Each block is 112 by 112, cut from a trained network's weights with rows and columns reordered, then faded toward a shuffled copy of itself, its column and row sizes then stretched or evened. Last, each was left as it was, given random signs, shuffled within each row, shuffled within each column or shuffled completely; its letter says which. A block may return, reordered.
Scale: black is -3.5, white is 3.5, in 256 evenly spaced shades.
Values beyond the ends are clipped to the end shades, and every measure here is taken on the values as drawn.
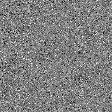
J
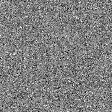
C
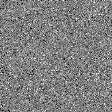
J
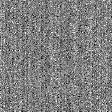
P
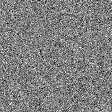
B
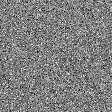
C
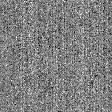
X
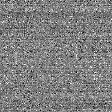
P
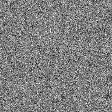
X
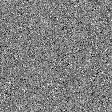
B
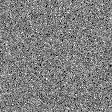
B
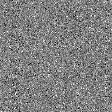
J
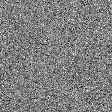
X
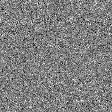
C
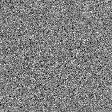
C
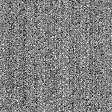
X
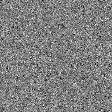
X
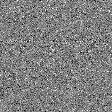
C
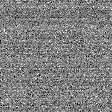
C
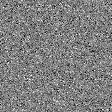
C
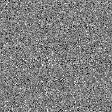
J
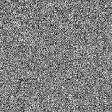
P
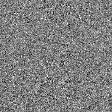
J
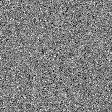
B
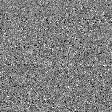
C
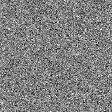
J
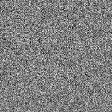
P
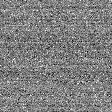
C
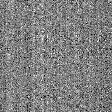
P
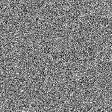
C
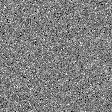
B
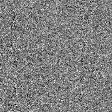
X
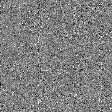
J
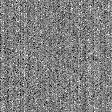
X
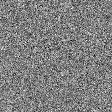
C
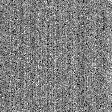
X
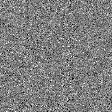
J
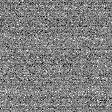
C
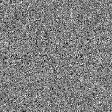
P
